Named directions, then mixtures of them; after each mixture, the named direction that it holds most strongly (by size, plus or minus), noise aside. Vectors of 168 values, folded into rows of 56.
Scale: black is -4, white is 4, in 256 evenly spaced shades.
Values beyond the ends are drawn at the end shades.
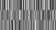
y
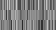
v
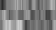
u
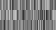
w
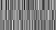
y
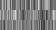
w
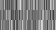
v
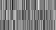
w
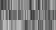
u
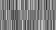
v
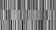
v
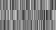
w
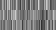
v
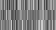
v
